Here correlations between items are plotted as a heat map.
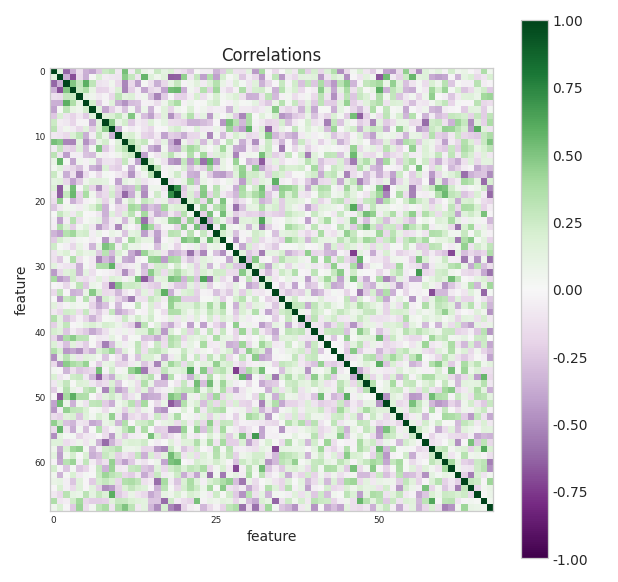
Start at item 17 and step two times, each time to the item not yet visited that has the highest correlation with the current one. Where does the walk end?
6
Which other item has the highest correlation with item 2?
5
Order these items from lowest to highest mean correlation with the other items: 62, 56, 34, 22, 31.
34, 62, 56, 31, 22
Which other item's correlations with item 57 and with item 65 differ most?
9
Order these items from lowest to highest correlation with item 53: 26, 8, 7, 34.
26, 34, 8, 7
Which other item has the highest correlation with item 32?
23
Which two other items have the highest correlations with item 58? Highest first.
66, 50
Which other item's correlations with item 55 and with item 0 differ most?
51
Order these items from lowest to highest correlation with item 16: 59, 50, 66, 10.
50, 66, 59, 10
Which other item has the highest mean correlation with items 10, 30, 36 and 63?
46
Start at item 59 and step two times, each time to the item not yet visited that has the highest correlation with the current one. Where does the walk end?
19
